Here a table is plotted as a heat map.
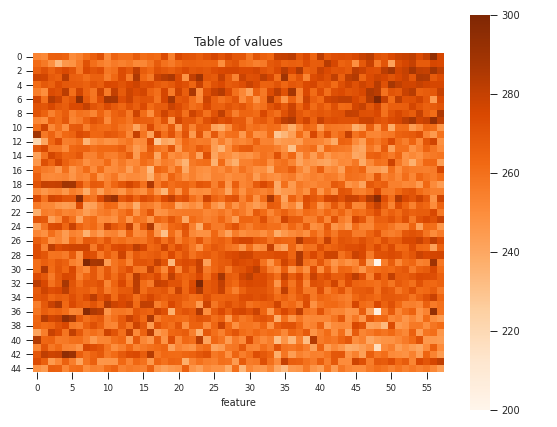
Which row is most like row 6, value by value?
20
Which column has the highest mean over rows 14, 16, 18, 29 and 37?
4
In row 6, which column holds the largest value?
48
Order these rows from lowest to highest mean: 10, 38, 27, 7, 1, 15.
15, 10, 38, 1, 27, 7
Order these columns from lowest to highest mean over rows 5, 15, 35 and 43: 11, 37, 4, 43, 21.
21, 37, 43, 11, 4
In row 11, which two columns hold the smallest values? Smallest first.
34, 35
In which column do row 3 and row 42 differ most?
54
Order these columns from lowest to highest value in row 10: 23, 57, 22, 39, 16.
57, 22, 39, 23, 16
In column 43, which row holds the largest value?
6
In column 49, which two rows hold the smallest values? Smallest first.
38, 16
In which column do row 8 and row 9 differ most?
56
